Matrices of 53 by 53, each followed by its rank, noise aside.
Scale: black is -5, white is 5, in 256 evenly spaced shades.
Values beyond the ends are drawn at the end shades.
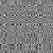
three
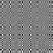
one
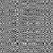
three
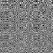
four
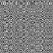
four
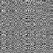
four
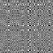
two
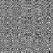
four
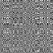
three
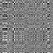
two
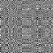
two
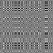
one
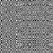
two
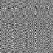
three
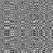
two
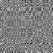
four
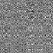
four
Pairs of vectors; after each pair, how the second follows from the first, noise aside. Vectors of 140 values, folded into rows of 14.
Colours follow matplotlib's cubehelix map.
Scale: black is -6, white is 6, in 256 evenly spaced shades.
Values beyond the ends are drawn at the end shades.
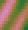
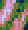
scaled up.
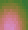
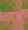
wrapped around, negated, shrunk.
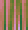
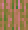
wrapped around, negated, shrunk.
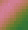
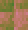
wrapped around, shrunk.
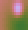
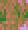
wrapped around, partly zeroed.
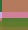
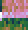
scaled up.
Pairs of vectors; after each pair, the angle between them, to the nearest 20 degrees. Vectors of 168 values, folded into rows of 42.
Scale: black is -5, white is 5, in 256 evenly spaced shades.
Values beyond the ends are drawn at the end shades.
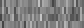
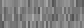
40 degrees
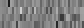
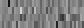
20 degrees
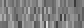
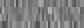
60 degrees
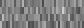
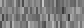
160 degrees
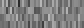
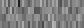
20 degrees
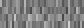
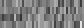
60 degrees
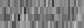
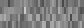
120 degrees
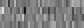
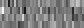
20 degrees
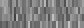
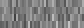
20 degrees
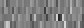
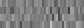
60 degrees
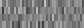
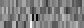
100 degrees
